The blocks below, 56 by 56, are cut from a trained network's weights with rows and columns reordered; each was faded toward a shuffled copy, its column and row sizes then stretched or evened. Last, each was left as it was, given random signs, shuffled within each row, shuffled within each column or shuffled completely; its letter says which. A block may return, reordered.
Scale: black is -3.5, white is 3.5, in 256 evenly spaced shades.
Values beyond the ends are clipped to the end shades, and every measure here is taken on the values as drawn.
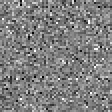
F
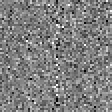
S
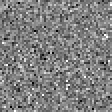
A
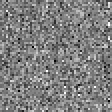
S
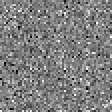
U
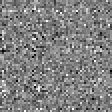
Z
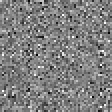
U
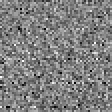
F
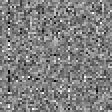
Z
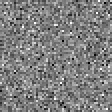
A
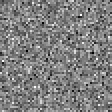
A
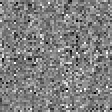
U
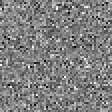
F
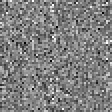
S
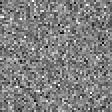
A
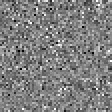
F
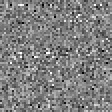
F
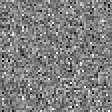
S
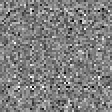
U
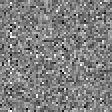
S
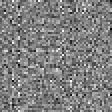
U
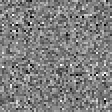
Z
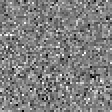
F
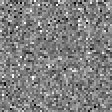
F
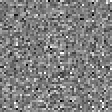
U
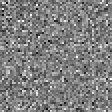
U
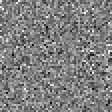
S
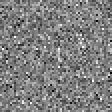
S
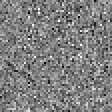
S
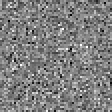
S
